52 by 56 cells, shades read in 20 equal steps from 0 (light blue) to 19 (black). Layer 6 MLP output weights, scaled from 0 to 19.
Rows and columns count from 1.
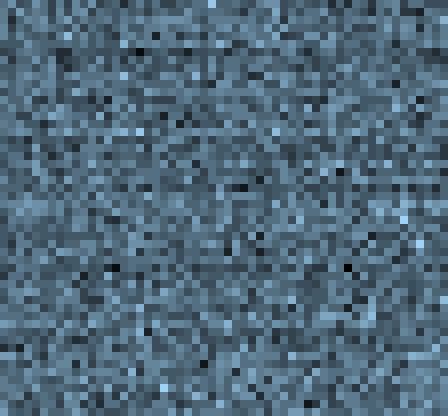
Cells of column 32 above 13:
4
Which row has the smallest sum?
17
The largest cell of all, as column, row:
44, 34
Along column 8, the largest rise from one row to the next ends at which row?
33
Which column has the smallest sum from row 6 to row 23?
42
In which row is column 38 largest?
9
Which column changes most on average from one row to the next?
39
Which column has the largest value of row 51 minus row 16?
11
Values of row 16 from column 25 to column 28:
14 11 11 13
